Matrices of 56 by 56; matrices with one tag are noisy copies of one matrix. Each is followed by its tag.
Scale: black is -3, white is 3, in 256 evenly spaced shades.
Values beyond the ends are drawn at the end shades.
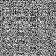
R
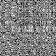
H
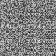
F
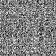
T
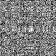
H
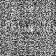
H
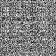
R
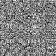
F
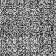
T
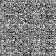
F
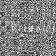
H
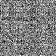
R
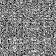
T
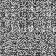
H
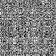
T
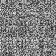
T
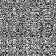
T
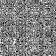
T
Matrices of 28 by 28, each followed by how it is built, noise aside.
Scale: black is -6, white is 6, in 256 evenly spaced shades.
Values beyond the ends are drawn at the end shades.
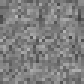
repeating columns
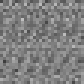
repeating columns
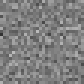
blocks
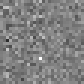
uneven columns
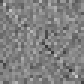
diagonal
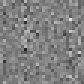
uneven columns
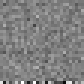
uneven rows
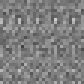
repeating columns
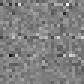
uneven rows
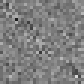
banded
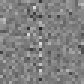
uneven columns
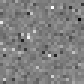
sparse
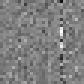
uneven columns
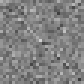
diagonal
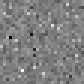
sparse
